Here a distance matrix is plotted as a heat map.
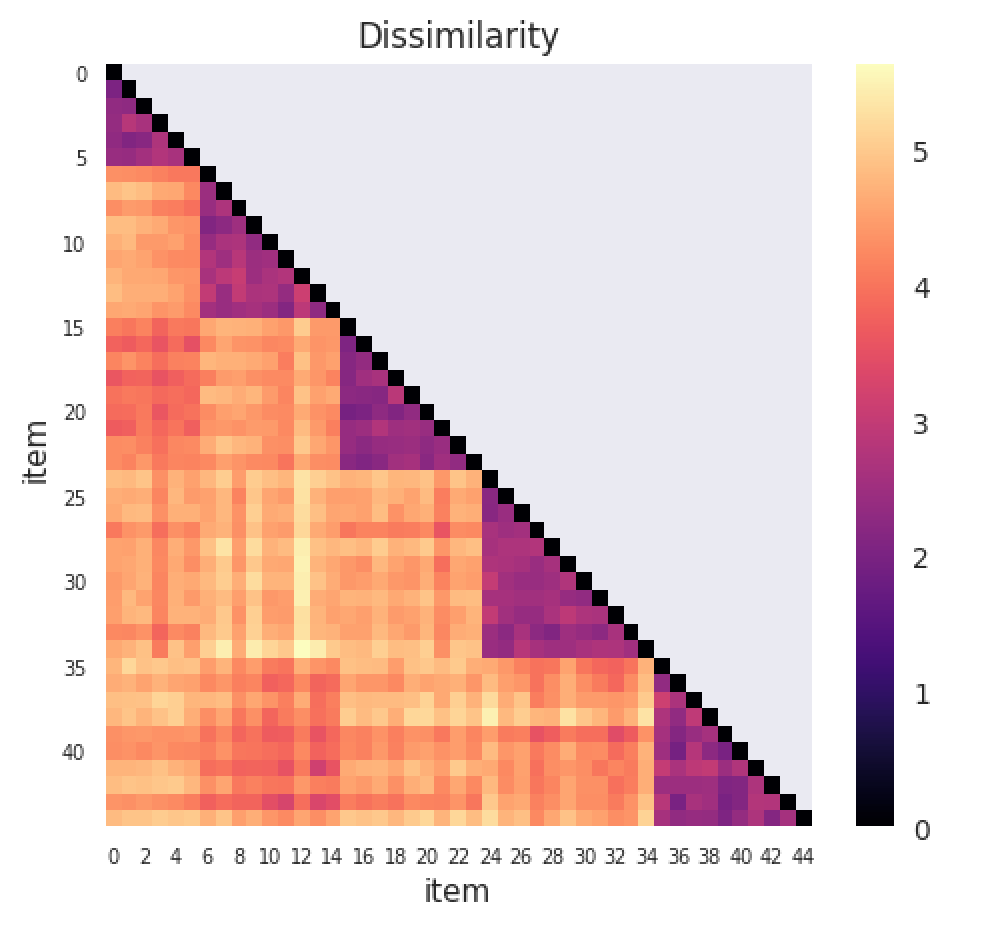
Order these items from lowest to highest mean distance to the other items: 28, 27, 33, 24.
27, 33, 28, 24
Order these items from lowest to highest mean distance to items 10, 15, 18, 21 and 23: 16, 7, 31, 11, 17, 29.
16, 17, 11, 7, 29, 31
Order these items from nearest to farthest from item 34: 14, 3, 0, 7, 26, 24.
24, 26, 3, 0, 14, 7
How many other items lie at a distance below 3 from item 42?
9
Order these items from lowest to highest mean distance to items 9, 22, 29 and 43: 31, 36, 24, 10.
10, 36, 31, 24
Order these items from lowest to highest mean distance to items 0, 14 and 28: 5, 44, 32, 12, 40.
5, 32, 40, 12, 44
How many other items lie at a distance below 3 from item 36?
9
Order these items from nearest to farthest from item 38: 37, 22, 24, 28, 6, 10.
37, 10, 6, 28, 22, 24
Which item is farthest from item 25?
12
